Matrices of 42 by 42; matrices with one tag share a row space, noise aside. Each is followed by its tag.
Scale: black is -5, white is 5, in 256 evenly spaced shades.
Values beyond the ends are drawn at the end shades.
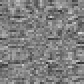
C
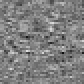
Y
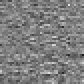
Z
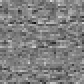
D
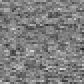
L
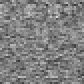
L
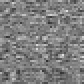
L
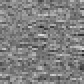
D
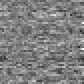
D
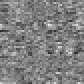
C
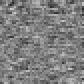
Y
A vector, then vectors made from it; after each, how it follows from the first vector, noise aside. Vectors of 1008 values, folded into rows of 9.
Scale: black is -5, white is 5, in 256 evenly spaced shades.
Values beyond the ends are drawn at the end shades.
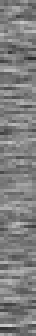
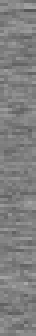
reversed, negated, shrunk.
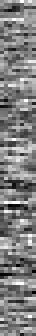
wrapped around, scaled up.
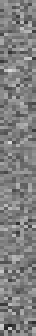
sign-scrambled.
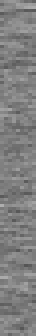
reversed, negated, shrunk.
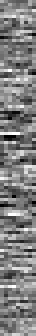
wrapped around, scaled up.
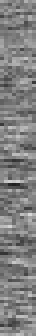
wrapped around.
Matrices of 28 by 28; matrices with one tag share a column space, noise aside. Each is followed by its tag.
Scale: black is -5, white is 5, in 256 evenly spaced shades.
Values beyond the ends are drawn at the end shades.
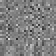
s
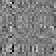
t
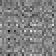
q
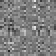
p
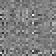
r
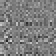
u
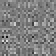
u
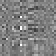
s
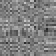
p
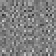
q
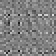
r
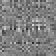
p
